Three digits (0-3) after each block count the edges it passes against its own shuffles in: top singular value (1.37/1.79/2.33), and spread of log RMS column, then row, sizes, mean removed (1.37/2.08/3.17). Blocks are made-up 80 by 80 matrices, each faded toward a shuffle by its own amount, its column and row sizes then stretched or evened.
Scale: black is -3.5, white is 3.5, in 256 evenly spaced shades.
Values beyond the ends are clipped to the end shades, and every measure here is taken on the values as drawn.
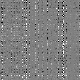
3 3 1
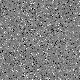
0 0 0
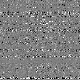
2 1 3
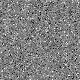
0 0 0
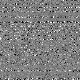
0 0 3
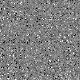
0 1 1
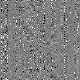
2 3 0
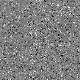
0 1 0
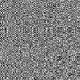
3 2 1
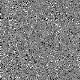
1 1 1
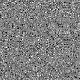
2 0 1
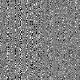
2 3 0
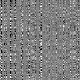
3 3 0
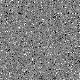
0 1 1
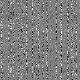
2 3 0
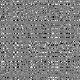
3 2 3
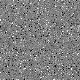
0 1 1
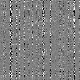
3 3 1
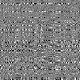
3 0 3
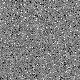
0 0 0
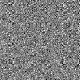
2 1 0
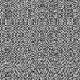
3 2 0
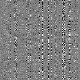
3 3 1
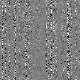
1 3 0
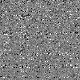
0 1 2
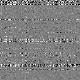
3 1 3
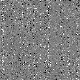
0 2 1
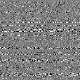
2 0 3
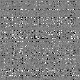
1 2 3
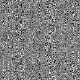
0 3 0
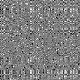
3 1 1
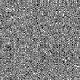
2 1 0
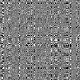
3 3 2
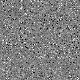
0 1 1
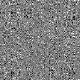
2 2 1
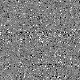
1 1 2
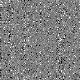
1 2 0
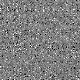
1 1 1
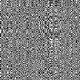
3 3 1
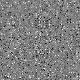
1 1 0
